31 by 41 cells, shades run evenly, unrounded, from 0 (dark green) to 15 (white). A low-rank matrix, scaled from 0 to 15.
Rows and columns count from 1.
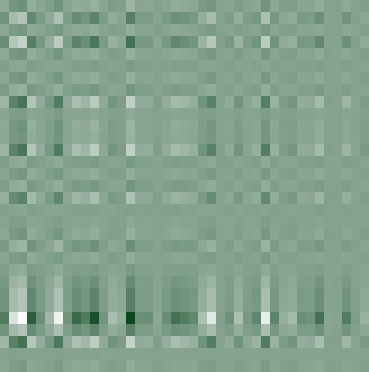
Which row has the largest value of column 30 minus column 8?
27
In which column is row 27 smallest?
15
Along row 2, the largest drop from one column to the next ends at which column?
4
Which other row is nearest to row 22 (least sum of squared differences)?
31
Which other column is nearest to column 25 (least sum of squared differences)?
38
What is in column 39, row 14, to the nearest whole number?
7
